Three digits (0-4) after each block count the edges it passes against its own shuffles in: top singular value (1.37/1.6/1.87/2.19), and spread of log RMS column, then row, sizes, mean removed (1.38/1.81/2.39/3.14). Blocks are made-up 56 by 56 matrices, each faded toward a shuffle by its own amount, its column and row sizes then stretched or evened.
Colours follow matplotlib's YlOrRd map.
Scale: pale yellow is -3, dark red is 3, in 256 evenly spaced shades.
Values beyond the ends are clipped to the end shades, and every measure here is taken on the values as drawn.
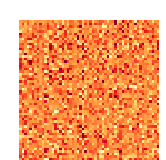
2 2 1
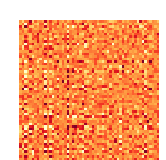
4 3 2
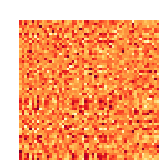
4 1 1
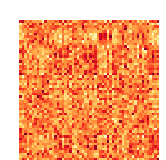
4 1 1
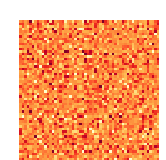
3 0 1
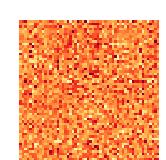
1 2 1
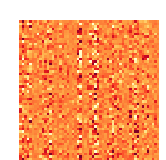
1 4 0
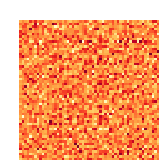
3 0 1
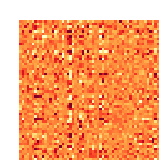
3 3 2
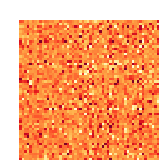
2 2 2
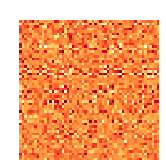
3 1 3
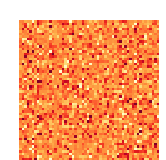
2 2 0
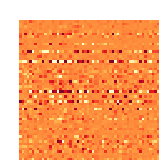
3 0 4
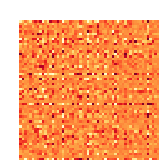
3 3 4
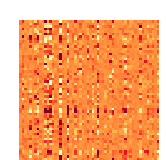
4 4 1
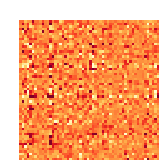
2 3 2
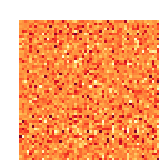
2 1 1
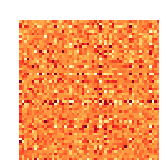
2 2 3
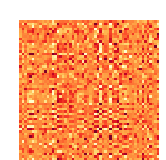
4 3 1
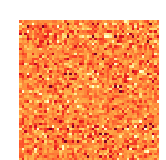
1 0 2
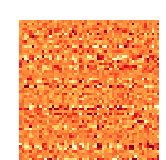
3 1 4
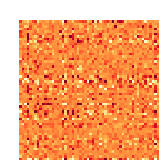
3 2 3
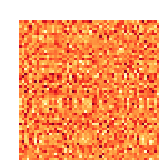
4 0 1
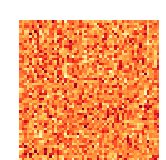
1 1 0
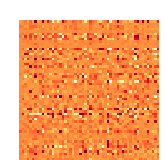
2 2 4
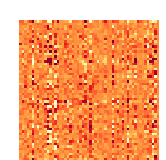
2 4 2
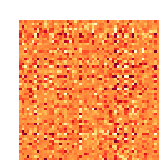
4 3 3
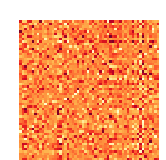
4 2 1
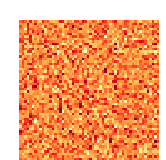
0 1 0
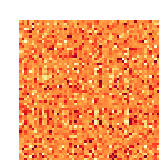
2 1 1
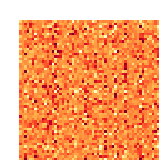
0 3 0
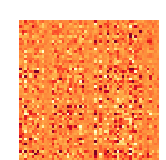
0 4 3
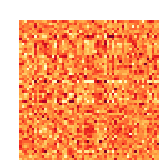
4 1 2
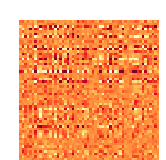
4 3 4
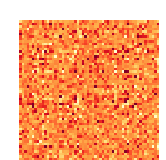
1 2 2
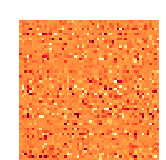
0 0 3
